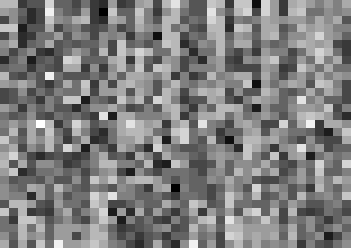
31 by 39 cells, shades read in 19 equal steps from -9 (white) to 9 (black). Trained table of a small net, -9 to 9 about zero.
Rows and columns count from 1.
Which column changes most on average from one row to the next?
13
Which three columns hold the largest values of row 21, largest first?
19, 18, 8
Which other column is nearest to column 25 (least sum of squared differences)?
37
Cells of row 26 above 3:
3
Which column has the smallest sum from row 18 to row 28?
29
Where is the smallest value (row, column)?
16, 5
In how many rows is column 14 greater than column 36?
20
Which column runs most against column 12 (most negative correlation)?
6
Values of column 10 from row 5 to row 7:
0 2 0
